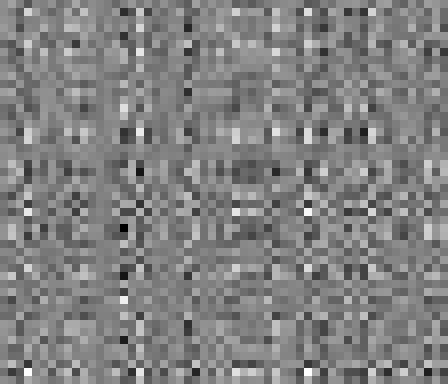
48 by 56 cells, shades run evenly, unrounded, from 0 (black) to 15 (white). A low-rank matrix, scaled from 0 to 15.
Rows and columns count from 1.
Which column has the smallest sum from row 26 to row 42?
16
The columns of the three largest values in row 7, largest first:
18, 35, 9
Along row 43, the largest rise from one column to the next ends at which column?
17
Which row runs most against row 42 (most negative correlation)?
33
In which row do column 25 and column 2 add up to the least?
47
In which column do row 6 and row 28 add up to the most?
24
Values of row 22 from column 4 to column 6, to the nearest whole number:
3 7 6
